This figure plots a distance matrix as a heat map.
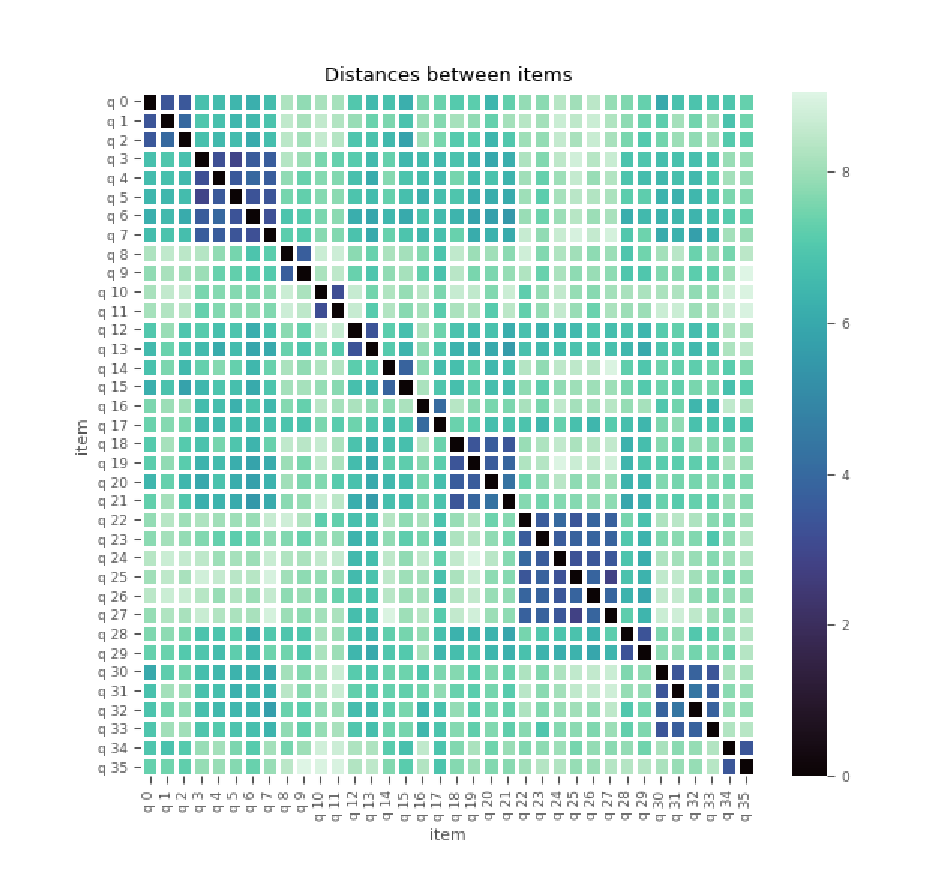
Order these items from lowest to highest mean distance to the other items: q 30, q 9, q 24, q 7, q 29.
q 7, q 29, q 30, q 24, q 9
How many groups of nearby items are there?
12
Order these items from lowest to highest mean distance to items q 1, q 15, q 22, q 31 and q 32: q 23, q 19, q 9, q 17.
q 23, q 17, q 19, q 9
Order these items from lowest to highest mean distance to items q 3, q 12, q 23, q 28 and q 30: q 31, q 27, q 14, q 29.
q 29, q 31, q 27, q 14
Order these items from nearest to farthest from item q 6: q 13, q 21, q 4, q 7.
q 7, q 4, q 21, q 13
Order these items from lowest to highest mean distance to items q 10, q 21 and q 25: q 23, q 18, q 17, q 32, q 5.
q 23, q 18, q 17, q 5, q 32
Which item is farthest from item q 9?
q 35
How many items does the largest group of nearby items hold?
6
